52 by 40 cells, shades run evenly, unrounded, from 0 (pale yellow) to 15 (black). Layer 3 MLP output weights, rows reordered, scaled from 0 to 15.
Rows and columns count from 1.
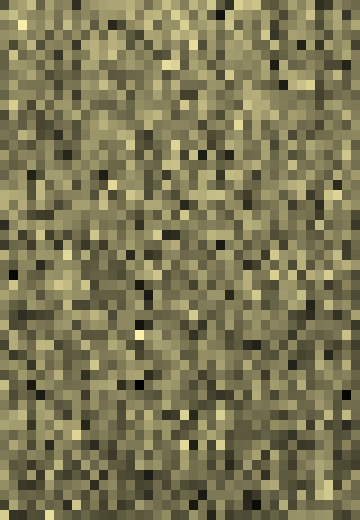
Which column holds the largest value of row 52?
24
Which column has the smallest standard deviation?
40
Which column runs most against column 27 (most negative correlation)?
25
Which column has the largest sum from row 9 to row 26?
36
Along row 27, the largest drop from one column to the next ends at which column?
34
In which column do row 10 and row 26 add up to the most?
15
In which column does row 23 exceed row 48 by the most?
1
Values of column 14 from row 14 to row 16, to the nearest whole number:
4 7 6
